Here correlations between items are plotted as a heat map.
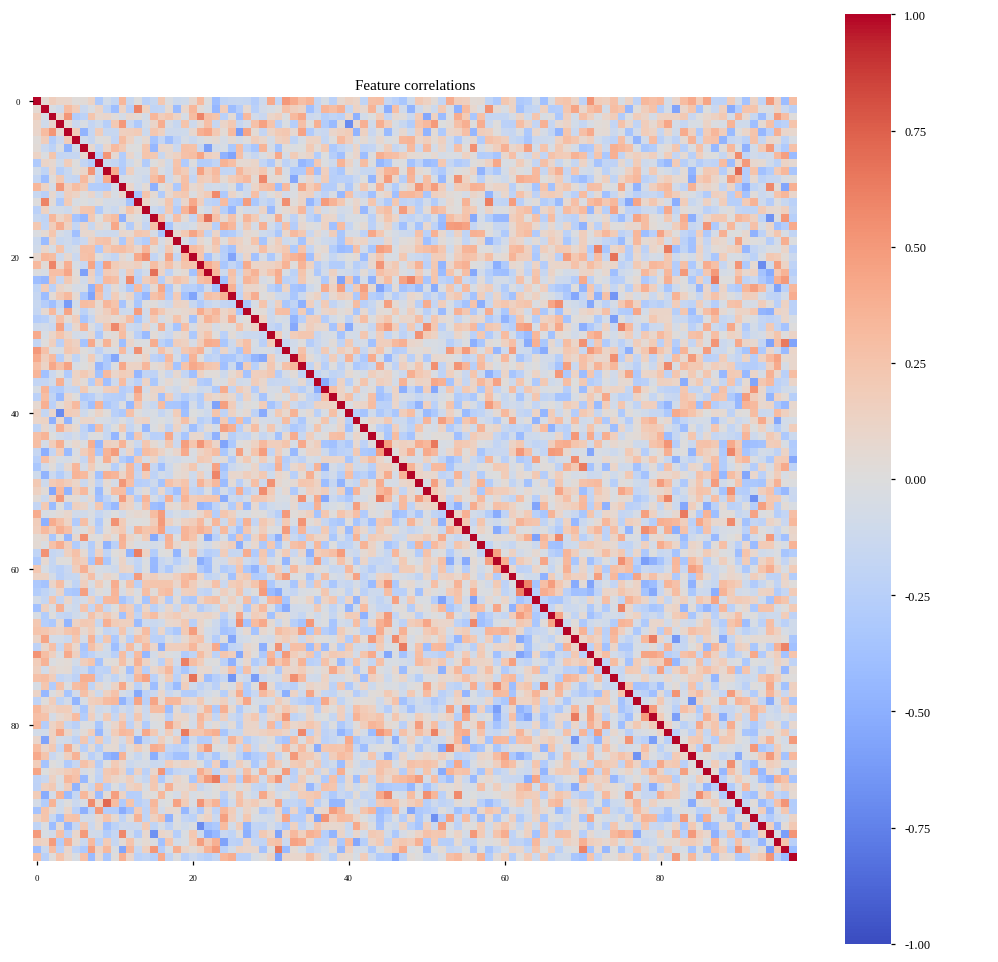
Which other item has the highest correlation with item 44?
51
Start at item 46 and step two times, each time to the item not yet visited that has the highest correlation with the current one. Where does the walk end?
79
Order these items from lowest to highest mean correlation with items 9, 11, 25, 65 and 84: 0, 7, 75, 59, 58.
7, 58, 0, 59, 75
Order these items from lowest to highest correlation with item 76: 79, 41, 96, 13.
13, 79, 41, 96
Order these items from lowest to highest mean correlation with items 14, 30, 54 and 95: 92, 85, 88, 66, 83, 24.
24, 92, 66, 88, 83, 85
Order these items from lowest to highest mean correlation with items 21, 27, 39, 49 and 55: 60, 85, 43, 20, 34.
60, 85, 43, 20, 34
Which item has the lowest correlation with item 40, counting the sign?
3
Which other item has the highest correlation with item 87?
23
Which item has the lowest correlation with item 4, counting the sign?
26
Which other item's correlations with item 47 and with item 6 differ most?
70
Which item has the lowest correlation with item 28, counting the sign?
74
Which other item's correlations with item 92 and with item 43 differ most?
17
